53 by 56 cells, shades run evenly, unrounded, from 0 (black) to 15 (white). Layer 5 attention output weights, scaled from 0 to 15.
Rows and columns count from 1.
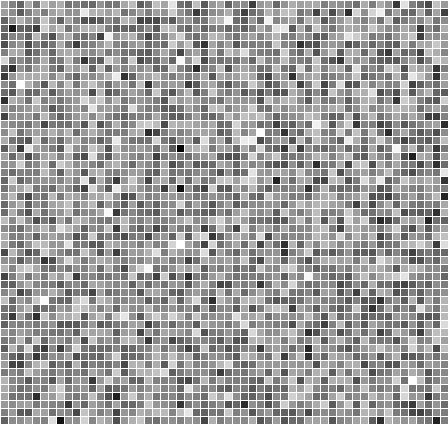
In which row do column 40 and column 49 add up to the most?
9
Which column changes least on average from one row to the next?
30
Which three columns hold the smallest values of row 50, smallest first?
15, 5, 54
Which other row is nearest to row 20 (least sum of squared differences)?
22
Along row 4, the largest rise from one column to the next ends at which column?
6
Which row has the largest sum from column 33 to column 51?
4
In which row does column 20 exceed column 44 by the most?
2
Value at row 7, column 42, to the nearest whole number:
11
